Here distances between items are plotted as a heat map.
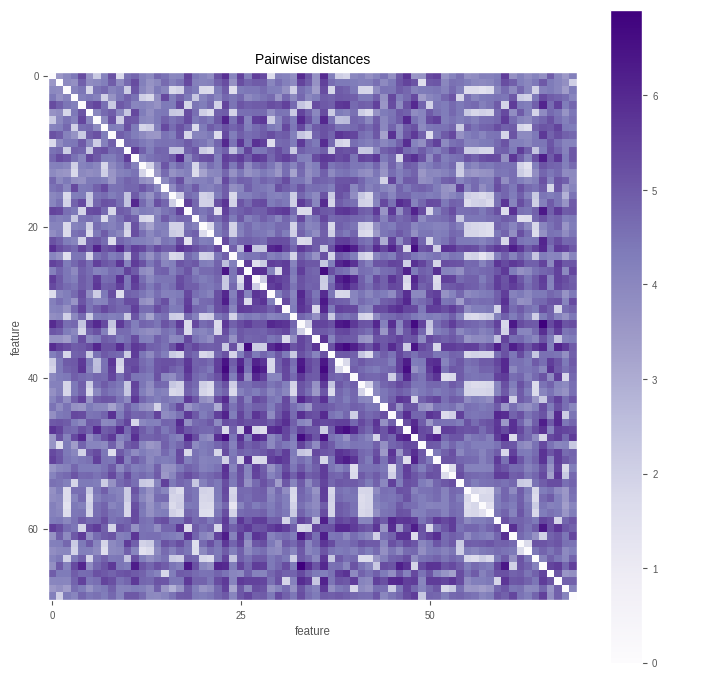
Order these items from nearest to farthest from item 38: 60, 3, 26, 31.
26, 3, 31, 60
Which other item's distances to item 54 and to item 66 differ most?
15
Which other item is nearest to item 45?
52
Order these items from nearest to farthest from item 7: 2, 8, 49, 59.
49, 8, 2, 59
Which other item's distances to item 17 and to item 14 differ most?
44
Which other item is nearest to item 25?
27
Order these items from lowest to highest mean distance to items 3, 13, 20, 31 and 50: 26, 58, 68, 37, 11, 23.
58, 37, 68, 26, 11, 23
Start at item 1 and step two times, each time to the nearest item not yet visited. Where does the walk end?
69
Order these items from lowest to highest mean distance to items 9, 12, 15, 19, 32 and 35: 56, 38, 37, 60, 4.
56, 37, 38, 4, 60
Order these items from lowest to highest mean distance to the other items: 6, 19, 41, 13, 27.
13, 41, 19, 6, 27
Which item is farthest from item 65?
33
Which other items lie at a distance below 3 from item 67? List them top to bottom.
31, 35, 59
